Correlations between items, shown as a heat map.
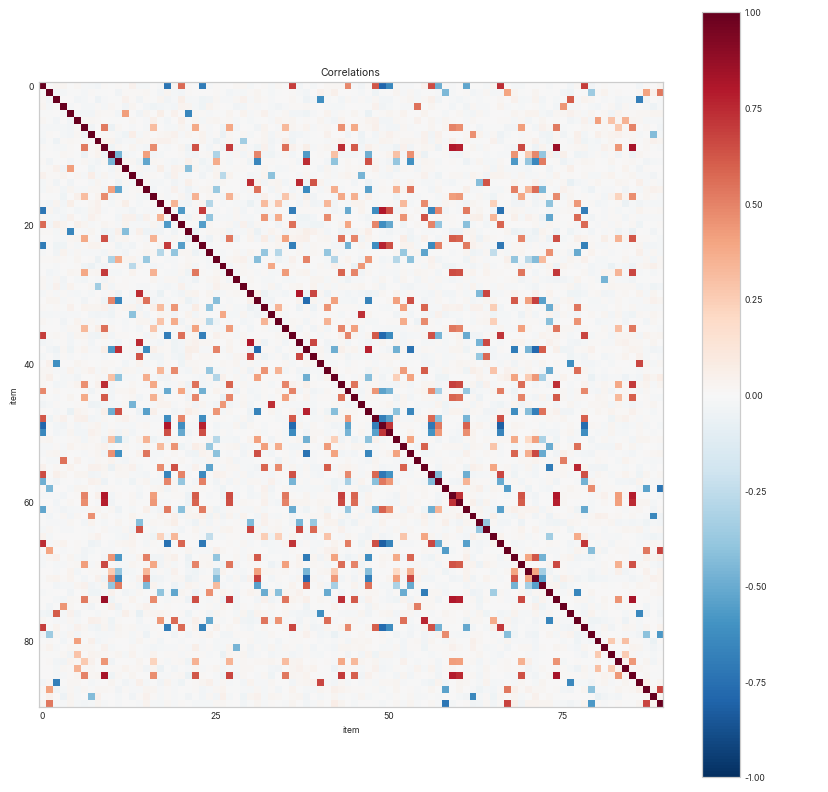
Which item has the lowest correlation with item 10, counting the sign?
38
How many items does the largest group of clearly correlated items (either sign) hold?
14
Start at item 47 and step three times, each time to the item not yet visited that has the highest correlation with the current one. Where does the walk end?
72
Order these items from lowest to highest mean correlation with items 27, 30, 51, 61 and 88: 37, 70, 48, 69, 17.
48, 17, 70, 69, 37
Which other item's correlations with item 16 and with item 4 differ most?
21
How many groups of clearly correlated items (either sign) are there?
14
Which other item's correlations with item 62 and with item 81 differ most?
88
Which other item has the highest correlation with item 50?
49
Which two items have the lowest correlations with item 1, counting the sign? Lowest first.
58, 79
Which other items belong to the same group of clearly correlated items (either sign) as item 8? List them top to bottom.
29
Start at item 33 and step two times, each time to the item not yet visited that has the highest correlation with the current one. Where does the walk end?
26
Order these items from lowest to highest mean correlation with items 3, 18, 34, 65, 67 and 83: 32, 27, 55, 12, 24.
24, 12, 27, 32, 55
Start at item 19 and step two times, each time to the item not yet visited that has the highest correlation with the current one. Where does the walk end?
77
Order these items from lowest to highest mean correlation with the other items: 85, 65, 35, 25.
25, 65, 35, 85
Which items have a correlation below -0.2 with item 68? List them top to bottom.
11, 25, 38, 47, 72
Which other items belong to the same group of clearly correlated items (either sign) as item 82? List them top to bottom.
5, 80, 84
